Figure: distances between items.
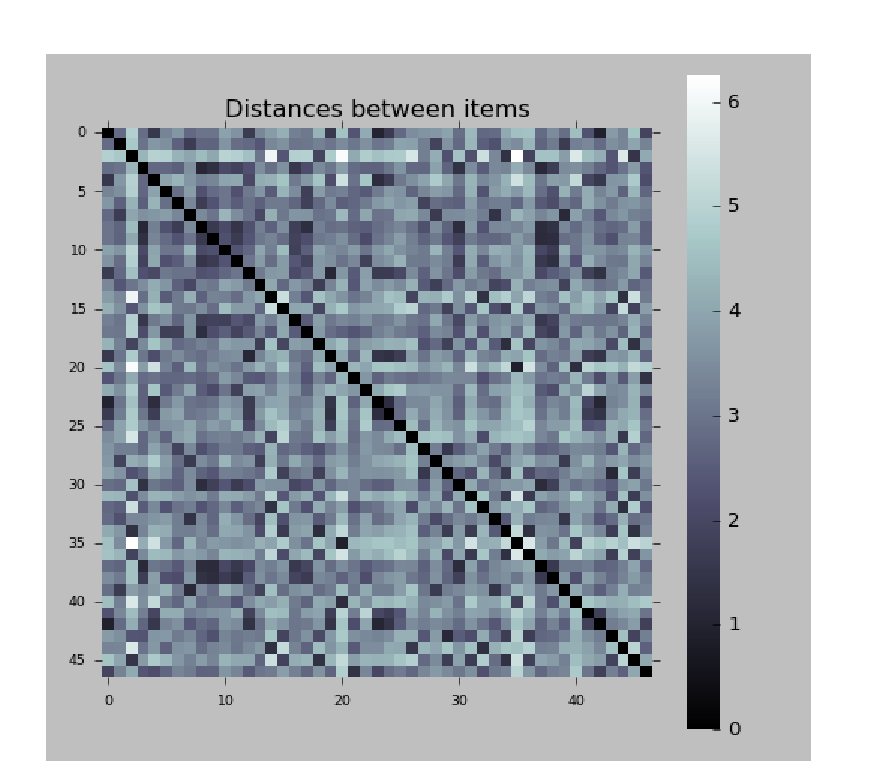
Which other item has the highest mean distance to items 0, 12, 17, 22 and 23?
2
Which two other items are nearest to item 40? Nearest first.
20, 35
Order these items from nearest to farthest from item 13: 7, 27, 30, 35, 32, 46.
7, 27, 46, 32, 30, 35
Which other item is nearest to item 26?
44
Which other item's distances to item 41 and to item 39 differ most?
28
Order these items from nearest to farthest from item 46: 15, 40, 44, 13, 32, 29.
32, 44, 13, 29, 15, 40
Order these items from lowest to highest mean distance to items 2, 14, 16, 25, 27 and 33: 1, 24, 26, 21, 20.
21, 1, 24, 26, 20
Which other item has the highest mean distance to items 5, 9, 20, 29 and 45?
4
